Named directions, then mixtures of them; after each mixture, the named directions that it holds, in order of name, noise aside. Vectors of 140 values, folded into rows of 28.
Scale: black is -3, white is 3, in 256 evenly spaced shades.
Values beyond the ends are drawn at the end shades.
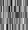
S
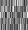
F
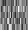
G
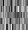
G, S.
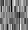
F, G, S.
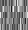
F, G.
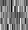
F, G, S.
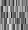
G, S.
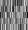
F.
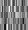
S.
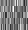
F.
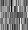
F, G, S.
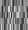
F, G, S.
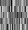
F, G, S.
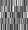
F.
